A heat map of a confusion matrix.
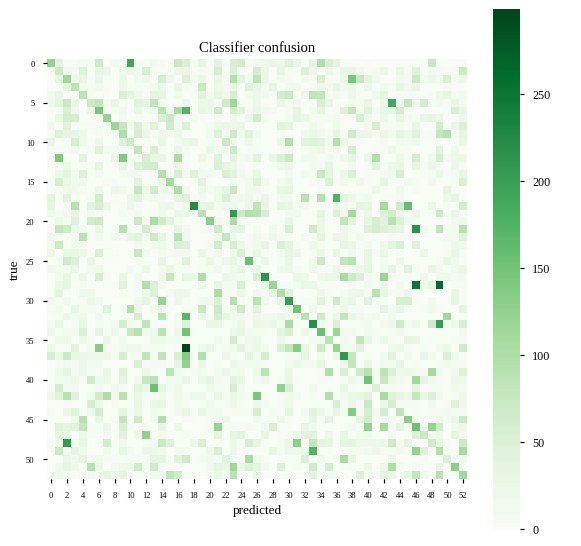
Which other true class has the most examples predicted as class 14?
30
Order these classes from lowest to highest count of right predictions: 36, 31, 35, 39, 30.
39, 35, 36, 31, 30
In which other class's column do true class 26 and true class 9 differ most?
50
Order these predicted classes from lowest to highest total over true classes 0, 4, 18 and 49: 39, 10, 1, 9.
39, 9, 1, 10
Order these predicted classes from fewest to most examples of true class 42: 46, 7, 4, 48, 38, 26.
4, 38, 48, 46, 7, 26
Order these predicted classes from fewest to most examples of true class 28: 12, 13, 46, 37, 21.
37, 21, 13, 12, 46
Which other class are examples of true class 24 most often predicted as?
11
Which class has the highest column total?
23
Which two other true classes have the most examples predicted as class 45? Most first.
18, 5
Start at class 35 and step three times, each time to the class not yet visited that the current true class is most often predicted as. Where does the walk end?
2
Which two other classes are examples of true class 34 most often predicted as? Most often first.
17, 36
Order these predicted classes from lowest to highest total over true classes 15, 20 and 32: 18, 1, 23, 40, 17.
18, 40, 1, 23, 17
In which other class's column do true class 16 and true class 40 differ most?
46
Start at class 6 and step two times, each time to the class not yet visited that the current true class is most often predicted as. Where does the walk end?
36
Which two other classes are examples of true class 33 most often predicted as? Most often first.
49, 30
